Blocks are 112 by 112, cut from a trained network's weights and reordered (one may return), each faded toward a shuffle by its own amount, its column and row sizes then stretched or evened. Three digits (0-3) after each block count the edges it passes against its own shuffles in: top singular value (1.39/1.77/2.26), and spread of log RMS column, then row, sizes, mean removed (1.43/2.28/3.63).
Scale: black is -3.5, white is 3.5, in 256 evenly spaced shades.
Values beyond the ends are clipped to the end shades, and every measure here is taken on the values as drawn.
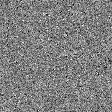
0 0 0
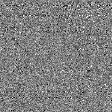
0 1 2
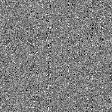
0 2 1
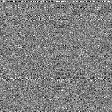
3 0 2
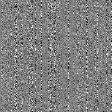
0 3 0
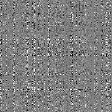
1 3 2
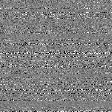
0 0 3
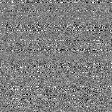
0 1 3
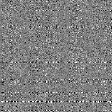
3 2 2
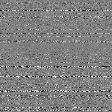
2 0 3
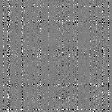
2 3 2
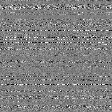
1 0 3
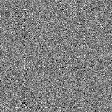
2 1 1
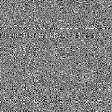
3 2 2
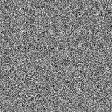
2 0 1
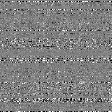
2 1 3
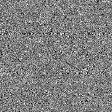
0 0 2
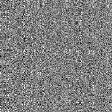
2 2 1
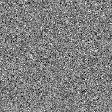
1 1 0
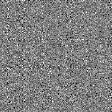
1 2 1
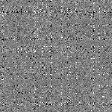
0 2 2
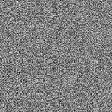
3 1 0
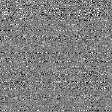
0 1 3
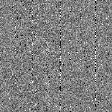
2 2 0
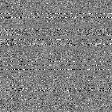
0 1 3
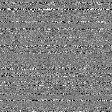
2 0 3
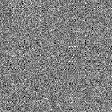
3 1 1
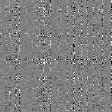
2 3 2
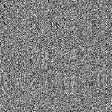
2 2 0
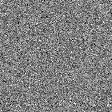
1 0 1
